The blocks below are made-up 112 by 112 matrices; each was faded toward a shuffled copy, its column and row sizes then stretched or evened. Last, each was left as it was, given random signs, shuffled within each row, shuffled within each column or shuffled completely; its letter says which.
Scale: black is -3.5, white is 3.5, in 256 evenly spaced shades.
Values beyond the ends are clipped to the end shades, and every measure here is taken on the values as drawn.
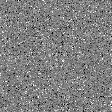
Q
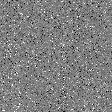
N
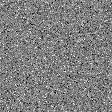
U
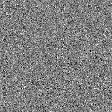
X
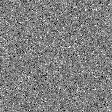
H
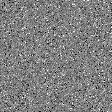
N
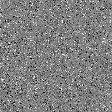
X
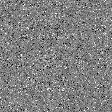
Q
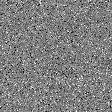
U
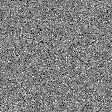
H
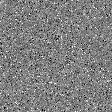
U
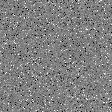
H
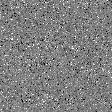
H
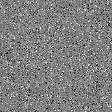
N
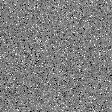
N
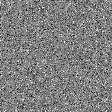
N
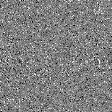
X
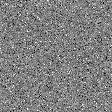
U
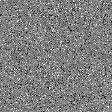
Q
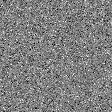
U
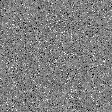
N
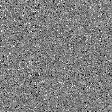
X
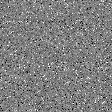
H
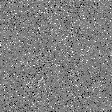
Q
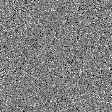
Q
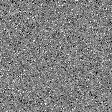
U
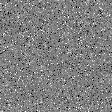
N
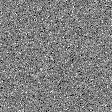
U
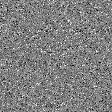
H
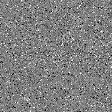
X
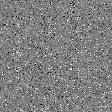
X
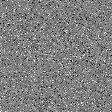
H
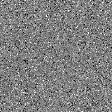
X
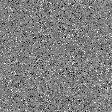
Q
